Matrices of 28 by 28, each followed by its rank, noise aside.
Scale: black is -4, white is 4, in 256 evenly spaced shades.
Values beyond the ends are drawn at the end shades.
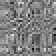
three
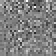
five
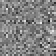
five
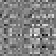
three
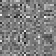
three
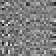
three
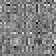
five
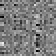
four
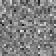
four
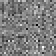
six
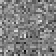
six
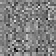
five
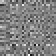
four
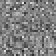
five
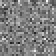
six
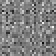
four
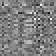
three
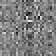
three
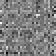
four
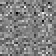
four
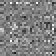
four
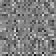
four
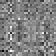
three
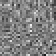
four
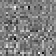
five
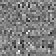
four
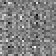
five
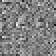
six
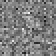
six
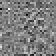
five
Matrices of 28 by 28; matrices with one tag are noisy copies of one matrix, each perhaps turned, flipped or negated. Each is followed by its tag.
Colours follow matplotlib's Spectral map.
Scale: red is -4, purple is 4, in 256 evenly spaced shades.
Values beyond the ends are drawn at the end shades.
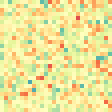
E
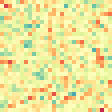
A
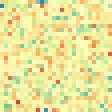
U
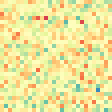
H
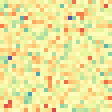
A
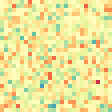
A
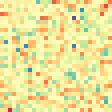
A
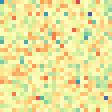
H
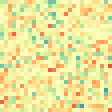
E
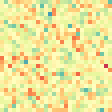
E
